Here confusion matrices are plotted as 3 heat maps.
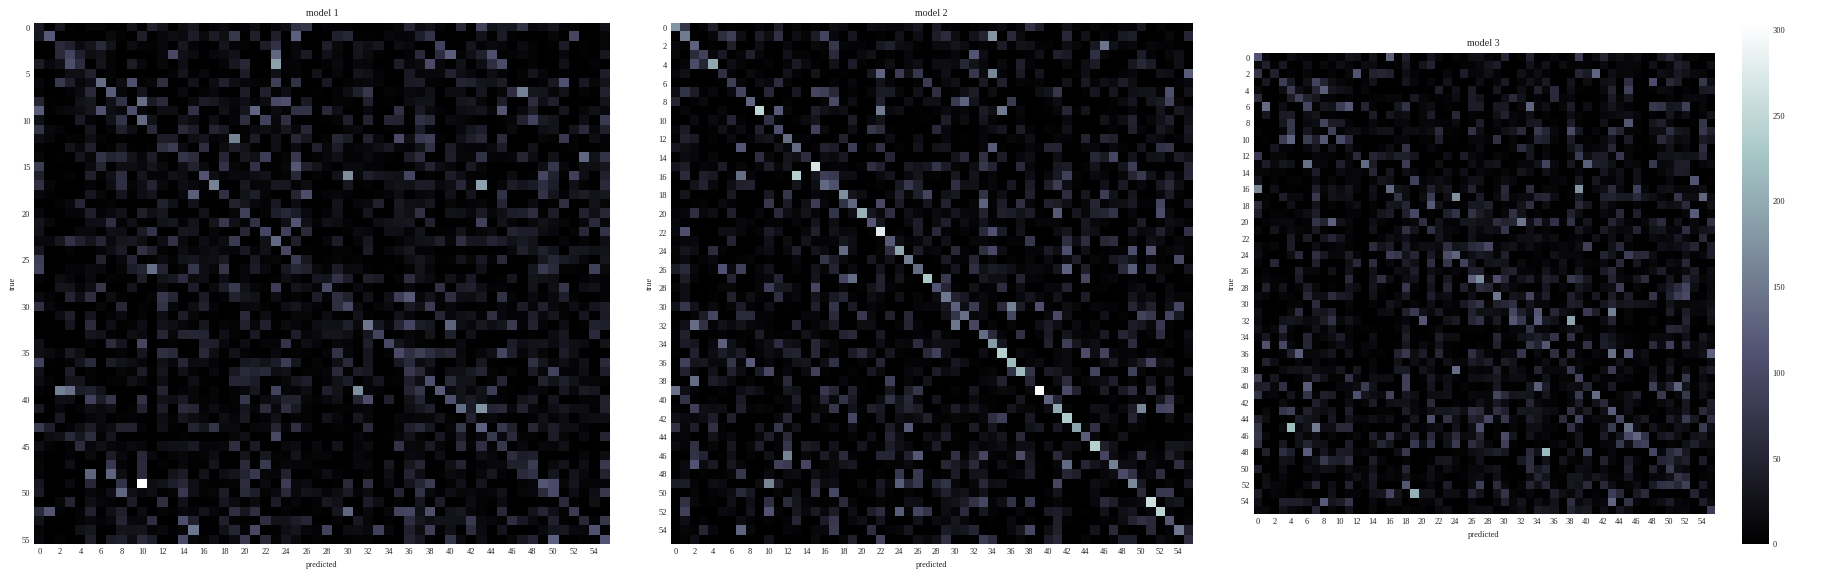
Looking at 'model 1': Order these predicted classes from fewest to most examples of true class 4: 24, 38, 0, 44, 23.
24, 0, 44, 38, 23
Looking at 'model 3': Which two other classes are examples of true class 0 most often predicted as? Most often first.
16, 39
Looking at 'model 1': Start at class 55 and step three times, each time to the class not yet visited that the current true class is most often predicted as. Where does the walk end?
10
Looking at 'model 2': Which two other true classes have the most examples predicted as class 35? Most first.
9, 42
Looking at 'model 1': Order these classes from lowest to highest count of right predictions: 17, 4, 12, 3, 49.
12, 4, 3, 49, 17
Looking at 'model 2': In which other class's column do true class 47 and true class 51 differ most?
42
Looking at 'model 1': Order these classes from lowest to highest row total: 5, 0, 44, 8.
5, 44, 0, 8
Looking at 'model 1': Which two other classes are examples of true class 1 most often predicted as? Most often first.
25, 52
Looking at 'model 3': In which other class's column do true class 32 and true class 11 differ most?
38
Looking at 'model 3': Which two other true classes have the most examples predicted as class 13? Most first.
40, 6
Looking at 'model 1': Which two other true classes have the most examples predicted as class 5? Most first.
48, 40
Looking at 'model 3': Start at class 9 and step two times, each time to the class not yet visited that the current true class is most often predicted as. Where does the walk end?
24
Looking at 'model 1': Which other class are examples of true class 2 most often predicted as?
39
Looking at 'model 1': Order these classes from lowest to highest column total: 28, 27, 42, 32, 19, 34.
27, 34, 28, 42, 19, 32
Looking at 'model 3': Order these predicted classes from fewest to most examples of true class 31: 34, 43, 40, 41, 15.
15, 41, 40, 34, 43
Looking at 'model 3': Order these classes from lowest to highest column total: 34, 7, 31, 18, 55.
31, 55, 34, 7, 18
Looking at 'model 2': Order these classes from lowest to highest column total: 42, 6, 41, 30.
6, 30, 41, 42
